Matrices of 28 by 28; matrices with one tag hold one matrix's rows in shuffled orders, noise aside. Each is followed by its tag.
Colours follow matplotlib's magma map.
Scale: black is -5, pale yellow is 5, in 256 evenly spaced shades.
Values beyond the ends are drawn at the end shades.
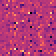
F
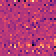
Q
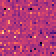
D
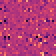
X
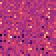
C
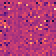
X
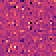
F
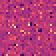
F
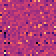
X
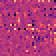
Q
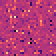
F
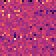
D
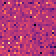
D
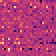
D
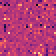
X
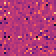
X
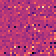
Q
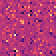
F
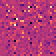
F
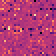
D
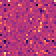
X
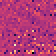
Q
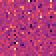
F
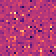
F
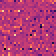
D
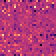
D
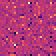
F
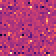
C
